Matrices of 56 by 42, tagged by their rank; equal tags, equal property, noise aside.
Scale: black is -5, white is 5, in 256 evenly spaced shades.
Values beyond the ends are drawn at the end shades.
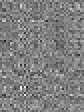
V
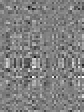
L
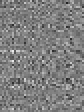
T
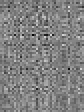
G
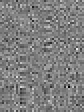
T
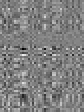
L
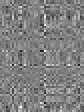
L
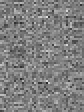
V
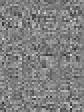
V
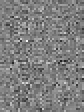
V
